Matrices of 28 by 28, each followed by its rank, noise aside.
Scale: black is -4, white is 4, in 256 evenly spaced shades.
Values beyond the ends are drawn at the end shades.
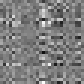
two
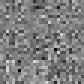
six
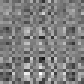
two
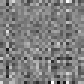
three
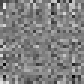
four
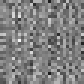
four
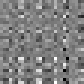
two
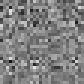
four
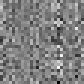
three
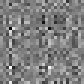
three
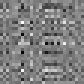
two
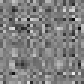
three
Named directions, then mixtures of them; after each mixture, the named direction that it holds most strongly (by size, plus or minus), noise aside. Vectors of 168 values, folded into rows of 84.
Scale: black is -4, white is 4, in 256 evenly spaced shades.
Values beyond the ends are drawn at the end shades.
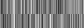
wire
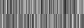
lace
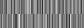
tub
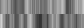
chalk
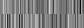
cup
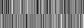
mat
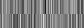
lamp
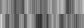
chalk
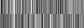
wire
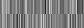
lamp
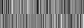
mat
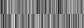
wire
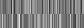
tub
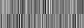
lamp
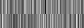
lamp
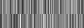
lamp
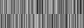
cup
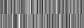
tub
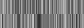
lace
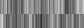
chalk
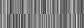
lamp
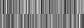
lace
